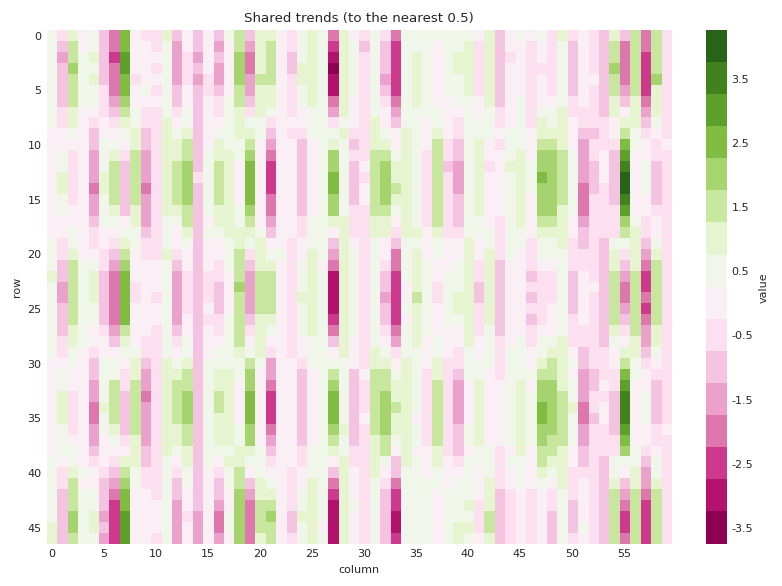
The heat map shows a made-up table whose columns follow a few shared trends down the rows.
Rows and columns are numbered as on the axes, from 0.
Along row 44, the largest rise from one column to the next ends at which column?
7
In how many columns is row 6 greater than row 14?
24
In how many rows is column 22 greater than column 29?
19
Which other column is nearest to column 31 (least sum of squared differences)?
49
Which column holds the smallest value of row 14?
21
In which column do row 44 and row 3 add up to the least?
27
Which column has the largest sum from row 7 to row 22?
55
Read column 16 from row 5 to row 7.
-1 -0.5 -0.5
